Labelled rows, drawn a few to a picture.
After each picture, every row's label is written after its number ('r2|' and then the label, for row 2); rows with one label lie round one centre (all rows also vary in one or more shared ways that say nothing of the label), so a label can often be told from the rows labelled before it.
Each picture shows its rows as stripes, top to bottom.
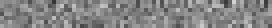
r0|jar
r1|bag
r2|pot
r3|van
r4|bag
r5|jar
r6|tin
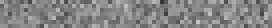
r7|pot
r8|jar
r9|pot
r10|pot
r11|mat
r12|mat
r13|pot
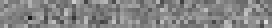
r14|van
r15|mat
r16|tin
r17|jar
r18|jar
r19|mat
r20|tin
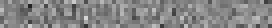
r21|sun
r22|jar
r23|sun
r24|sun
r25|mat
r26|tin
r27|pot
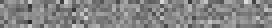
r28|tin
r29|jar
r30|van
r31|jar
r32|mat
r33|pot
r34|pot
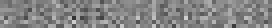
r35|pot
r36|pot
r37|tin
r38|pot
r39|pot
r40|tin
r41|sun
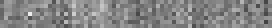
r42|sun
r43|van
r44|mat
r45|sun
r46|van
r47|sun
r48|mat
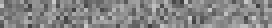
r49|bag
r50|jar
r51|pot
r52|sun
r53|mat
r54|mat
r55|tin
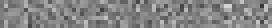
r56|bag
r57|tin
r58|pot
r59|tin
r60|pot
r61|tin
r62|tin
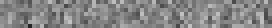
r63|sun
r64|pot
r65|bag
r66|sun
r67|sun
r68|van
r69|jar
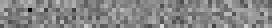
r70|tin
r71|tin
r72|jar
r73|tin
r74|mat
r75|bag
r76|van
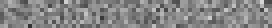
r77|sun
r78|pot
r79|sun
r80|van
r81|pot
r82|jar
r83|tin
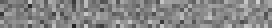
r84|mat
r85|bag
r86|pot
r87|van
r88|pot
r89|mat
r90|tin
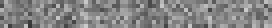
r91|van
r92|tin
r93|jar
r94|jar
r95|pot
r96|pot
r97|van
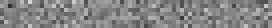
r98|bag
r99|bag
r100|sun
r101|mat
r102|jar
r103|van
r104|bag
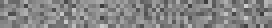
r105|van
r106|pot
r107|jar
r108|bag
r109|pot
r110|sun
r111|van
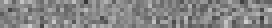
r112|tin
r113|mat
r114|bag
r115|mat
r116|pot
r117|bag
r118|sun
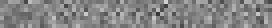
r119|mat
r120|pot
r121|jar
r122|sun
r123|pot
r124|pot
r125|bag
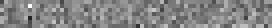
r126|van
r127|mat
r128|bag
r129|mat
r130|tin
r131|bag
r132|bag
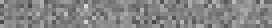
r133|jar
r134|van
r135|bag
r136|jar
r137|sun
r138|mat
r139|jar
